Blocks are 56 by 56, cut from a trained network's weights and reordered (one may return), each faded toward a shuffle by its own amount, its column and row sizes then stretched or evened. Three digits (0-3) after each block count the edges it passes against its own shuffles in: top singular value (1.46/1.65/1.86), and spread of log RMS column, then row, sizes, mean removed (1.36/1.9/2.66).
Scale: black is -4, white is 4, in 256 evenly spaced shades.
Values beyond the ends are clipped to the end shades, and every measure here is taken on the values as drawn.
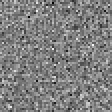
1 1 0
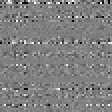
3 1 3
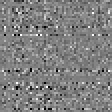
2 2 3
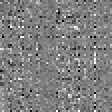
0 3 2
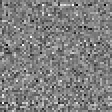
0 0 2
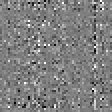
0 3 2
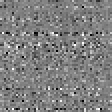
0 2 3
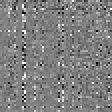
0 3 2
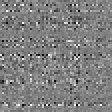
3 2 3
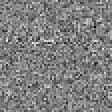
0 0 1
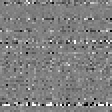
3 1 3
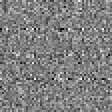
3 0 2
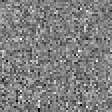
0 2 2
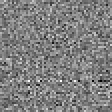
3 0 1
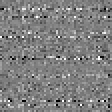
1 1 3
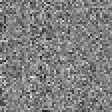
2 2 0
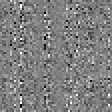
1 3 1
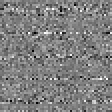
0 0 3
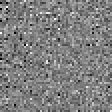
1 2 2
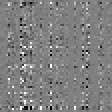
3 3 2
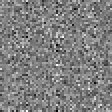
1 2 0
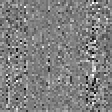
1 3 0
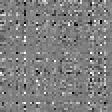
0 3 3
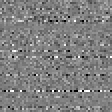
2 0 3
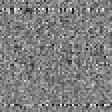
3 1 2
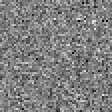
1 1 0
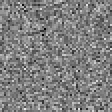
2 1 0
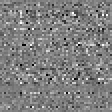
0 1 3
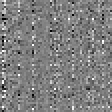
3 3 1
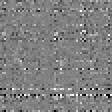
2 2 3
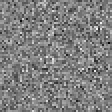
0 1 0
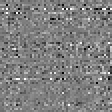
1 1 3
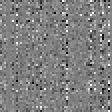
1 3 2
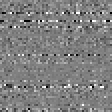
1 0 3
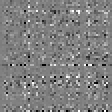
0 3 3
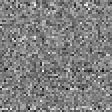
2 0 2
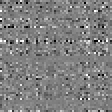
0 2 3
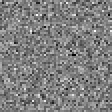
2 0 2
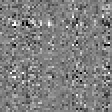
2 3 2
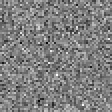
1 0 0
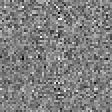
2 1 1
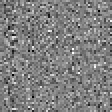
1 3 0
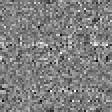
1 1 2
